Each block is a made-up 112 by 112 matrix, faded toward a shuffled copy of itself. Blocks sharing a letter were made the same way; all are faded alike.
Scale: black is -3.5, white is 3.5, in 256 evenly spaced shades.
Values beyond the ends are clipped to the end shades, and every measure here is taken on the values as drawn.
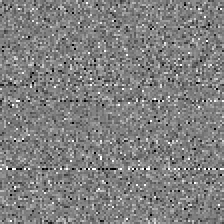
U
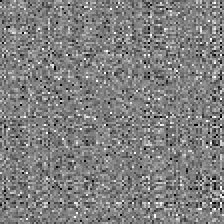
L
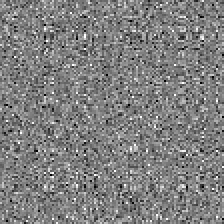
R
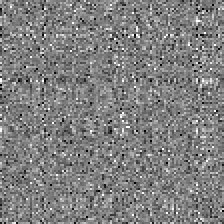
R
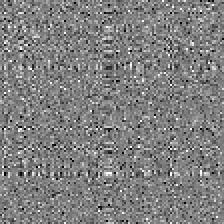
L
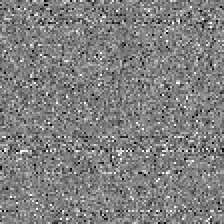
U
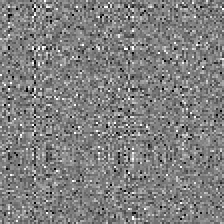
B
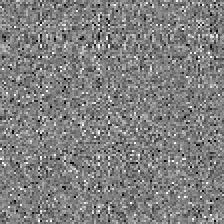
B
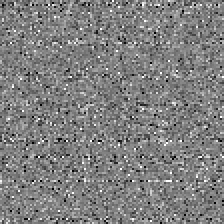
U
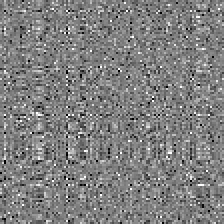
L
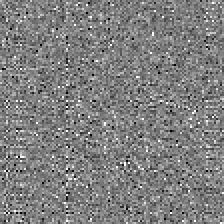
B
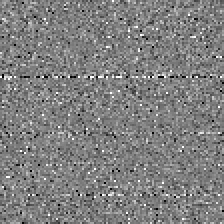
U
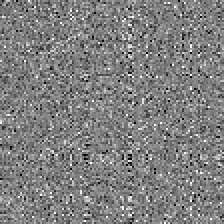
B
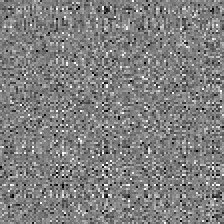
L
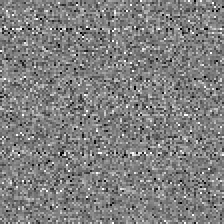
U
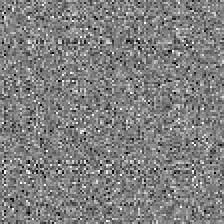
R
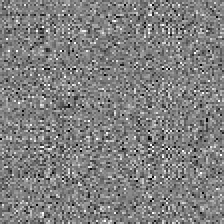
R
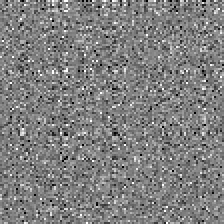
R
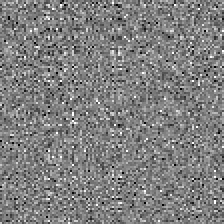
R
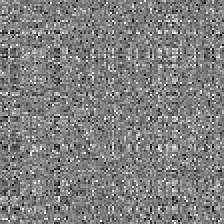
L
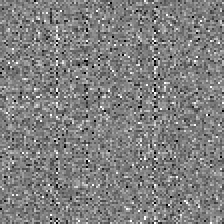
B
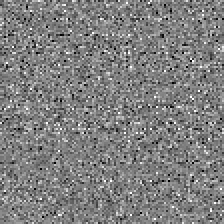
U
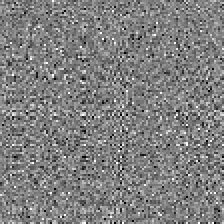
R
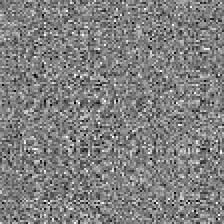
R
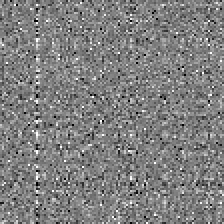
B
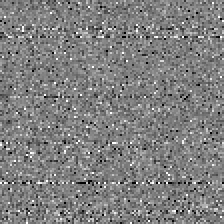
U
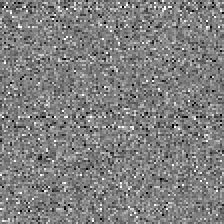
U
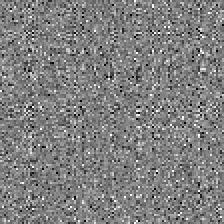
B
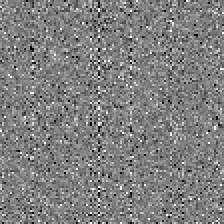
B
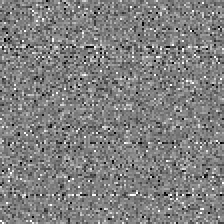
U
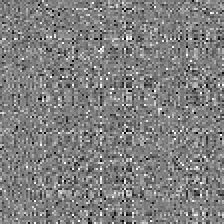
L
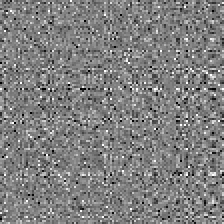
L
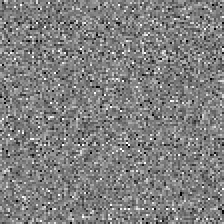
U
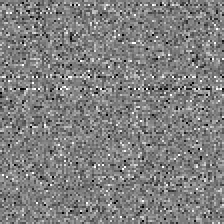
U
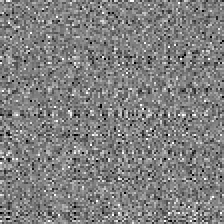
R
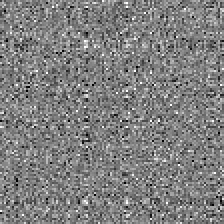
R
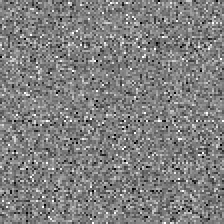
U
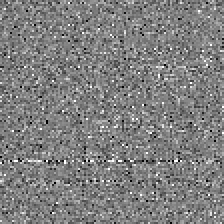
U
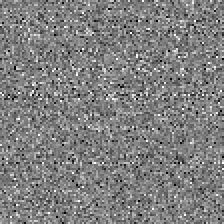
U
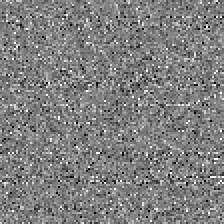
U
